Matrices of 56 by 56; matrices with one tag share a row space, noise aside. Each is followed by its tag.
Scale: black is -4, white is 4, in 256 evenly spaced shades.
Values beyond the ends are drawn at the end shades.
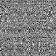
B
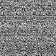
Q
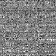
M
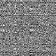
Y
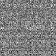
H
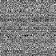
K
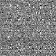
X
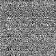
K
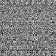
H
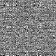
M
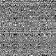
Y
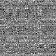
M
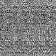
B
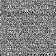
K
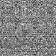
Q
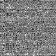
M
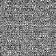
K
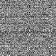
B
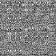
K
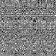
Q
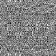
K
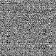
B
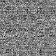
M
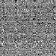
Q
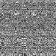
Q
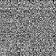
X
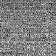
B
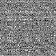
K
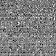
X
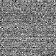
Q
